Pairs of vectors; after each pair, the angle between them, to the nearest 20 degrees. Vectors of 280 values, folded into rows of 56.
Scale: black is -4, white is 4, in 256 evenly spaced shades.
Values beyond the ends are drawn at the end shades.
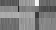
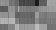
120 degrees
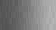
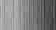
160 degrees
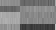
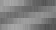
80 degrees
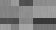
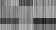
20 degrees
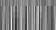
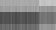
80 degrees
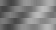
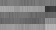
100 degrees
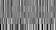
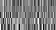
140 degrees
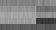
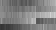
60 degrees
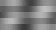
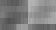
120 degrees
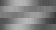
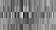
120 degrees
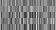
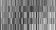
140 degrees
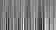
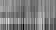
140 degrees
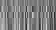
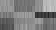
100 degrees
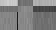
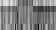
40 degrees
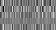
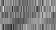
140 degrees
